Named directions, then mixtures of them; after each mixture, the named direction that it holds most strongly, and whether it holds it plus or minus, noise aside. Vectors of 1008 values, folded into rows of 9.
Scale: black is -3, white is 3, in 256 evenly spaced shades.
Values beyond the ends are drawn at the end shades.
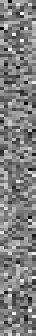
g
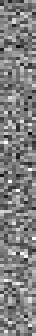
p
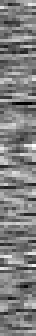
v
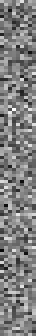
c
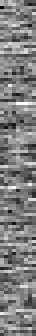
v, minus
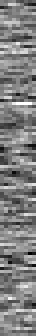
v, minus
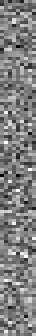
p, plus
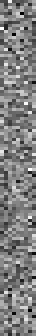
g, minus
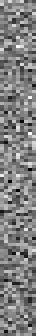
p, minus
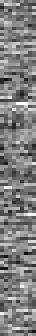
v, minus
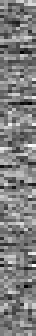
v, plus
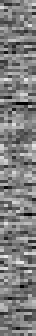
v, plus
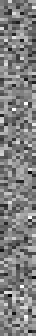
g, minus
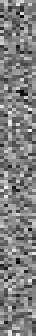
c, plus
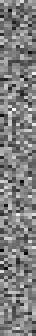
c, plus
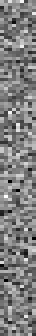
p, minus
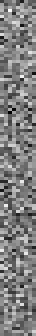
c, minus
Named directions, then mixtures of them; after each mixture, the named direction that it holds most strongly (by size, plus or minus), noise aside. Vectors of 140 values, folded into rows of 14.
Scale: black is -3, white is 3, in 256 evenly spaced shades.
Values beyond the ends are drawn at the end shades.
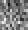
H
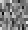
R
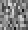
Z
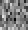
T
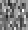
Z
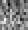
H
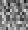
H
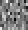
T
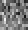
H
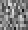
Z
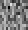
Z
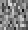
Z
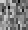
Z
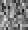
Z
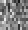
H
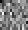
R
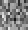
T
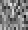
Z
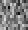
Z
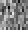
Z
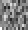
Z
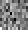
T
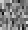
R
